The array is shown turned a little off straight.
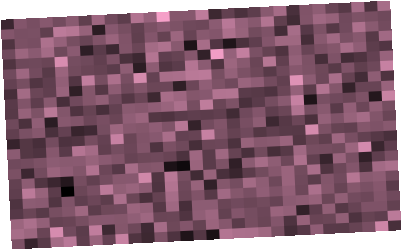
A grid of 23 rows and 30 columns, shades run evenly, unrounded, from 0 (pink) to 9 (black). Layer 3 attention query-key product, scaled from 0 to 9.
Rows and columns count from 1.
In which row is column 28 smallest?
15
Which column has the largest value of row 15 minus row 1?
13
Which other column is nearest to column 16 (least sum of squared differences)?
30
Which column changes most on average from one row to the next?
16
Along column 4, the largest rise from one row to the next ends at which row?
11
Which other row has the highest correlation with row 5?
23
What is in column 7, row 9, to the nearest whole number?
4
